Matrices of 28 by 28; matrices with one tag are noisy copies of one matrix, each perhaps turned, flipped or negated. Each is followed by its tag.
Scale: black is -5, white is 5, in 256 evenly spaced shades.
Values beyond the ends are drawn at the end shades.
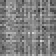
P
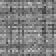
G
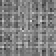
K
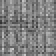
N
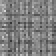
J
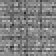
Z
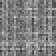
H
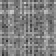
G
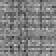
Z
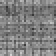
P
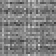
N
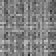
J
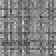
H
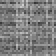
N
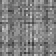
G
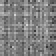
J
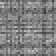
G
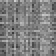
P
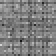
K
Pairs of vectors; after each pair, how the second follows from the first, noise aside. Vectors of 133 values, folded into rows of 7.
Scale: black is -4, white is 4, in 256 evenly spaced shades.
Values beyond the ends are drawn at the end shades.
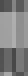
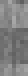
reversed, negated, shrunk.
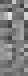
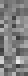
reversed.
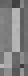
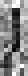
negated, scaled up.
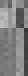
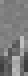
wrapped around, negated, partly zeroed.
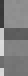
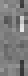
wrapped around, partly zeroed.
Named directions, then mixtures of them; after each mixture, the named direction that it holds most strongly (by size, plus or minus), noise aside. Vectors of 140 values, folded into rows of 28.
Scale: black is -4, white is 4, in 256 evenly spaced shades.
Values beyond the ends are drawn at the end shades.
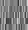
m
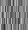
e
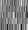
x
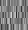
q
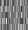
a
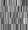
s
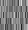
m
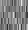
x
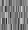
a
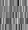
m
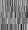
x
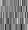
m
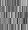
s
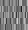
m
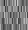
s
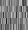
q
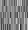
s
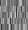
q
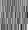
x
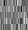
s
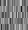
q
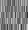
x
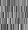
q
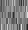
x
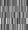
m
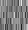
m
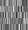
s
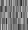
a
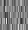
a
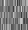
s
